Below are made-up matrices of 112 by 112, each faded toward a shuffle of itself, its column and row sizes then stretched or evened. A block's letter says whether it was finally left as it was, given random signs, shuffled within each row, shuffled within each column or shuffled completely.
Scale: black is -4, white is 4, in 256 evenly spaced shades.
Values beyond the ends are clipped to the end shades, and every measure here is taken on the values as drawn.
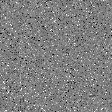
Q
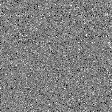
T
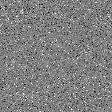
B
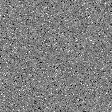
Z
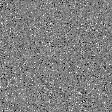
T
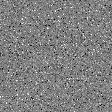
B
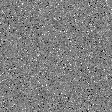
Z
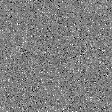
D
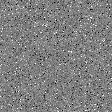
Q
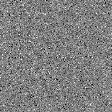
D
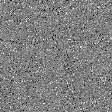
T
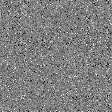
T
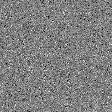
Q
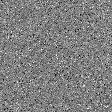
Z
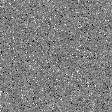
Q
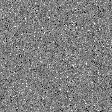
Q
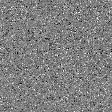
B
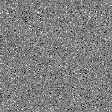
D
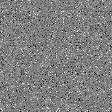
T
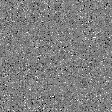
D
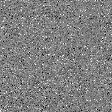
D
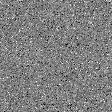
B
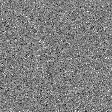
B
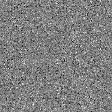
D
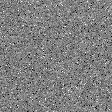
Z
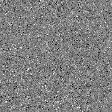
D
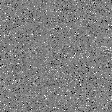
T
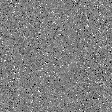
Q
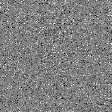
D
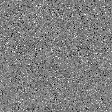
D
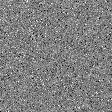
Z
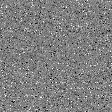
B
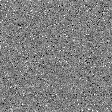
B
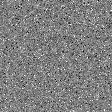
Z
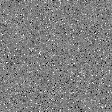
D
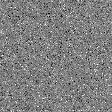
B
